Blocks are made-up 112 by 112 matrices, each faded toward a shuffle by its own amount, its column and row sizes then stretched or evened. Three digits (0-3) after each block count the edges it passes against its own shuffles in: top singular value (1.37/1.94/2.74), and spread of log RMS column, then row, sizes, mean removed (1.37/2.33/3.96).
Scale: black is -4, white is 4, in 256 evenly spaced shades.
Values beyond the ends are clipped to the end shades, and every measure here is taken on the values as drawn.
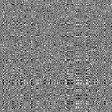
3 2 2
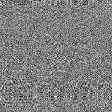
2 0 2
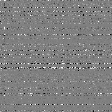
1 1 3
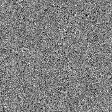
0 1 0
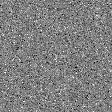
1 0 0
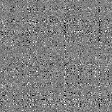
0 2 2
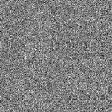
2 1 0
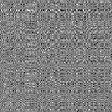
3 1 2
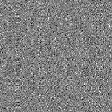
2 1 0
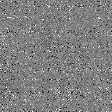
0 1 2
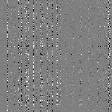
2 3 1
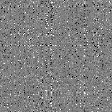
2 2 1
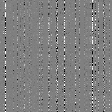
3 3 0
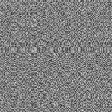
3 1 0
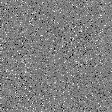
1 1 0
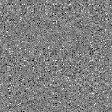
2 1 1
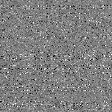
1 0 2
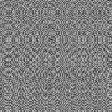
3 2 1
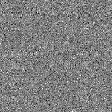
2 0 1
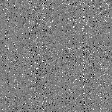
0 2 1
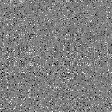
2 1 1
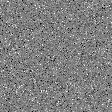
0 0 0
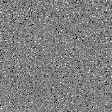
1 1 1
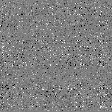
1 1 2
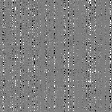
1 3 1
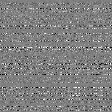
2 0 3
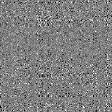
2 2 2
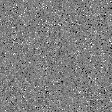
1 1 1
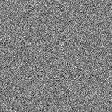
2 0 0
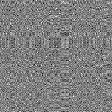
3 0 1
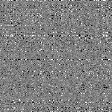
2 1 2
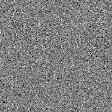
1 1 1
